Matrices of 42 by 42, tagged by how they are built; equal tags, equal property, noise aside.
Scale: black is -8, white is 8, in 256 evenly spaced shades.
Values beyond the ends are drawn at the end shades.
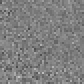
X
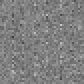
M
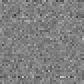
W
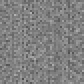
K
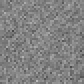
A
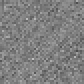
A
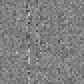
M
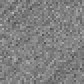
A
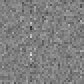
M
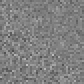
X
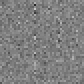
M
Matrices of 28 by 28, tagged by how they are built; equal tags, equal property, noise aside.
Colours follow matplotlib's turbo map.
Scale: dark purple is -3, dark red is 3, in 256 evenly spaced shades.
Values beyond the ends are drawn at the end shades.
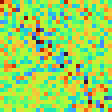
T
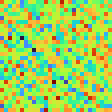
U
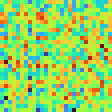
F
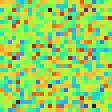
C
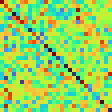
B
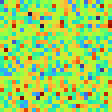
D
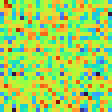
F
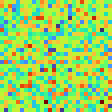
D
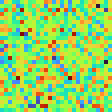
D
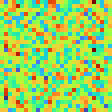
C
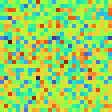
D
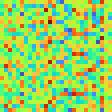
C
